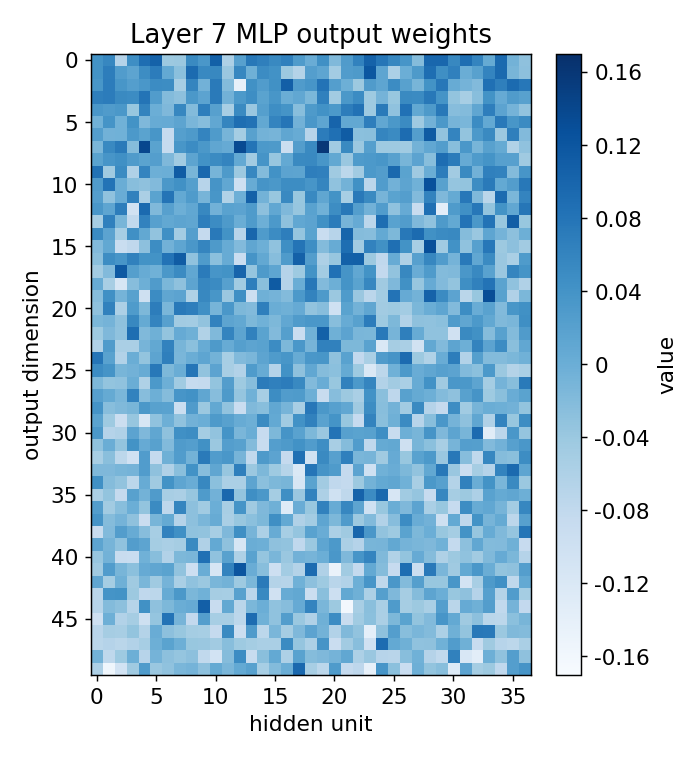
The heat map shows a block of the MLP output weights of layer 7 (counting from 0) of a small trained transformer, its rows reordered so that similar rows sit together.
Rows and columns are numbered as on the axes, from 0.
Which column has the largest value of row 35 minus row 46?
23
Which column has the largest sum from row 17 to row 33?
18
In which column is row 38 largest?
22
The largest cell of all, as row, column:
7, 19
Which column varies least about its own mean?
27
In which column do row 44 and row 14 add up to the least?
12
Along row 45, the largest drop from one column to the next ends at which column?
21
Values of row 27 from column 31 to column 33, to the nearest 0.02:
0.02 0.04 -0.04
